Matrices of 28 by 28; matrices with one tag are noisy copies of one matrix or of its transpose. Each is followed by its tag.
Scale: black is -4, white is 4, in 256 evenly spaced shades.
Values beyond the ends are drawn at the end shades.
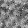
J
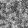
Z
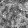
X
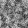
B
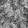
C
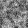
X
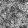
X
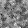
B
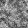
C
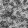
Z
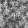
J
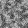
B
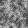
C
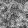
X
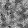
B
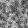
Z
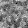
B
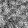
J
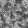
B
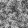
Z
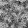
B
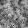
C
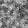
J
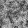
X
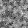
Z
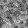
X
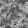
X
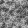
J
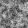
X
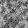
J
